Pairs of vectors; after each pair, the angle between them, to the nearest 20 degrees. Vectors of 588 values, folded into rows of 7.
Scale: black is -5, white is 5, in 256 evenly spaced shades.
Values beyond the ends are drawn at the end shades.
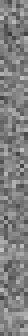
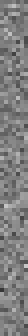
120 degrees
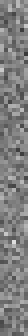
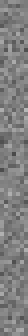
80 degrees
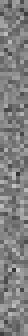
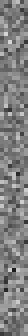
20 degrees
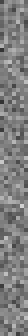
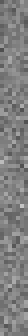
40 degrees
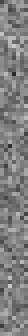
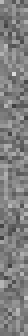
120 degrees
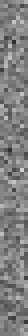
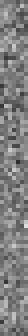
120 degrees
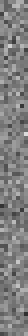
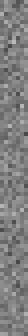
160 degrees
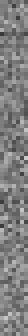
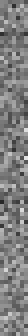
20 degrees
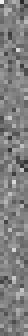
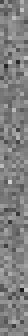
120 degrees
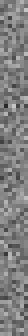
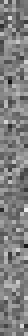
120 degrees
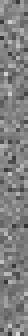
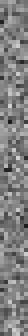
60 degrees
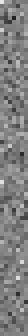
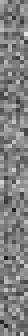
60 degrees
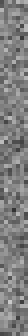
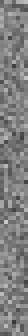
40 degrees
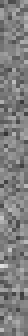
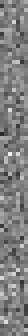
80 degrees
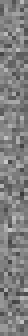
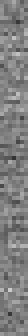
140 degrees
